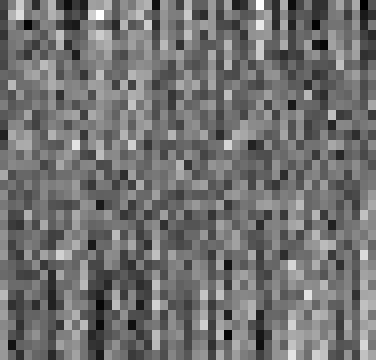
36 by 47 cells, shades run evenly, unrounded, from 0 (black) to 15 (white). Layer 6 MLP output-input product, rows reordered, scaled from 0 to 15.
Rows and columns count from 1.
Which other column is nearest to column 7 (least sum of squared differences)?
18
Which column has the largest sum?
10
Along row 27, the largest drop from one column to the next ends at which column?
29
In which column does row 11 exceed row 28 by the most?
17
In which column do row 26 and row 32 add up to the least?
33
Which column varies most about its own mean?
13
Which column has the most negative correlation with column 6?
42
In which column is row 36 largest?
37
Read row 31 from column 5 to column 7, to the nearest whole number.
3 7 2
